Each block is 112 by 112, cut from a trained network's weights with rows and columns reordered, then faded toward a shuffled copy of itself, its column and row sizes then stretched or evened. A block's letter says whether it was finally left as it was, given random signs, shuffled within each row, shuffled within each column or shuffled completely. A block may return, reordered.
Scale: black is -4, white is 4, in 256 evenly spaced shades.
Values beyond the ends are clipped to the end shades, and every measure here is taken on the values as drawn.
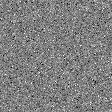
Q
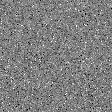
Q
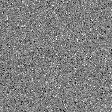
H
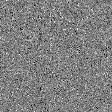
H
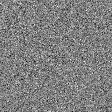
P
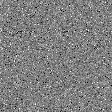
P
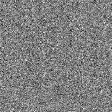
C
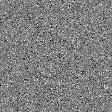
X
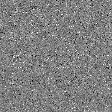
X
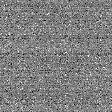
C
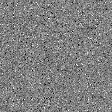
X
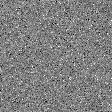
Q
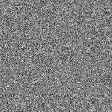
C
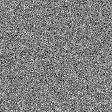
X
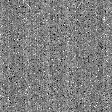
H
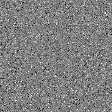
H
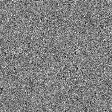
X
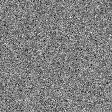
P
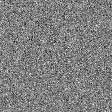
Q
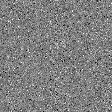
H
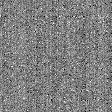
C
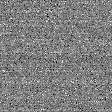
P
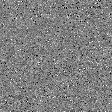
P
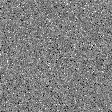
Q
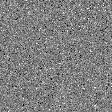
X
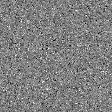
X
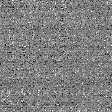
C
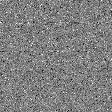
P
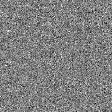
C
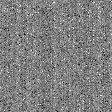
H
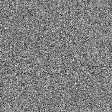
X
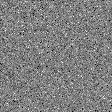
Q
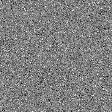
X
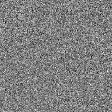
C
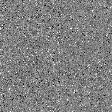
X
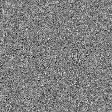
X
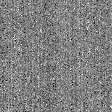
H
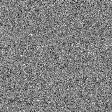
P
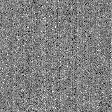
H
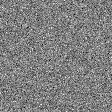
Q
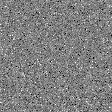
P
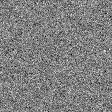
Q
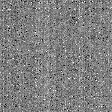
C
